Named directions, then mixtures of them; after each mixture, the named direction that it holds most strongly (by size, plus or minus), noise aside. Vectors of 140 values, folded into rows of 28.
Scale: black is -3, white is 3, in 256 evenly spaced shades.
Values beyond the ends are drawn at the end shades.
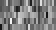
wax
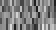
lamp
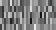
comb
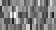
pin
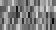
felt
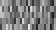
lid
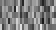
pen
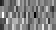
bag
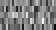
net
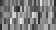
wax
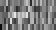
wax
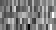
lid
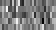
pen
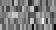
net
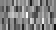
net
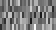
comb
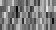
felt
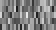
pen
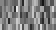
pen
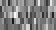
pin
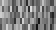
lid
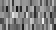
net
